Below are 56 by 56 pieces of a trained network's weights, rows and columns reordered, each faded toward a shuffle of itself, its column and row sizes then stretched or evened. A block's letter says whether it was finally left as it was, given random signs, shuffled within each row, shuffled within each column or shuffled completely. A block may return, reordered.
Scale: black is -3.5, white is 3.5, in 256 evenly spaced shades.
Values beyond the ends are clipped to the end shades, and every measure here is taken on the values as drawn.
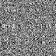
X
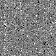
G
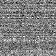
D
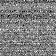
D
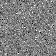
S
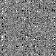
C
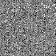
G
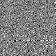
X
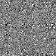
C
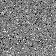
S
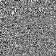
C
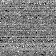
D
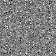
G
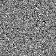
G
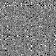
C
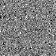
C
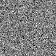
G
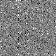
G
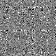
C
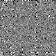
C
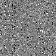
G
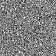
G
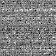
X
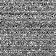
D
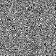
C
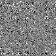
C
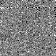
X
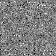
D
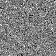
S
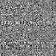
X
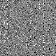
G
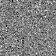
G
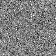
G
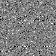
D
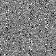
G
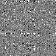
C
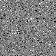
D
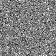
S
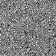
G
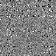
C
